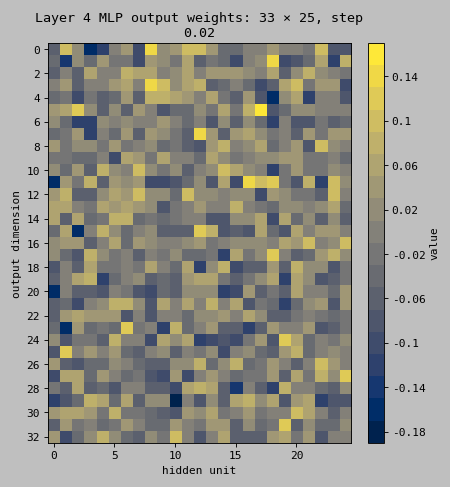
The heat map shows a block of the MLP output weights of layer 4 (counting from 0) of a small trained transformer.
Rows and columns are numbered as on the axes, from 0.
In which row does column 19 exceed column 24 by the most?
3
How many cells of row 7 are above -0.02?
14
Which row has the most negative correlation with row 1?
13
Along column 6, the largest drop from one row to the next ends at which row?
22
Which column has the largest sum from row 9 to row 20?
23
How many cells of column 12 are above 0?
15
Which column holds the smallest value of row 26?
2
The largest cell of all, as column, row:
17, 5
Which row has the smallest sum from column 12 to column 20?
6
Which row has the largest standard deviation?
11
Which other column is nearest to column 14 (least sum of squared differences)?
7
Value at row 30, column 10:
-0.08
